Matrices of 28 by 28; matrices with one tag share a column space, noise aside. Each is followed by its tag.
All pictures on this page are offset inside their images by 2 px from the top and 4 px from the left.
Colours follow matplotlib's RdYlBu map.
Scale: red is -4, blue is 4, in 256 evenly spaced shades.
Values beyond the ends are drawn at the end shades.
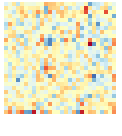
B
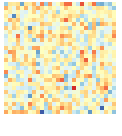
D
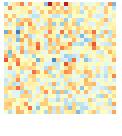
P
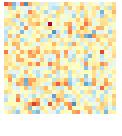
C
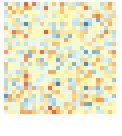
C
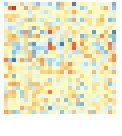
P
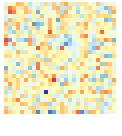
B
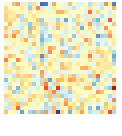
D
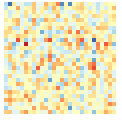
P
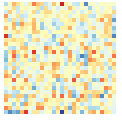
D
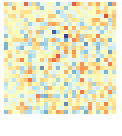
P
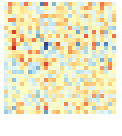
P
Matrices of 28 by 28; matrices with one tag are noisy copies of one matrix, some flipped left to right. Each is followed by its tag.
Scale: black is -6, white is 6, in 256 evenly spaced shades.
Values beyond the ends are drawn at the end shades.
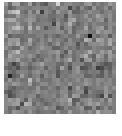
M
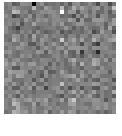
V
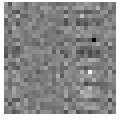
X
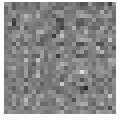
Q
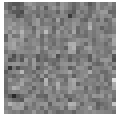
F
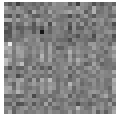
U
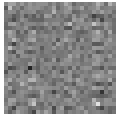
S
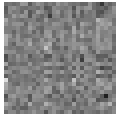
F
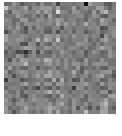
V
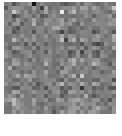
V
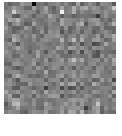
V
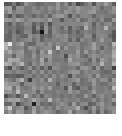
U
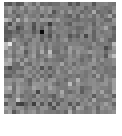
U
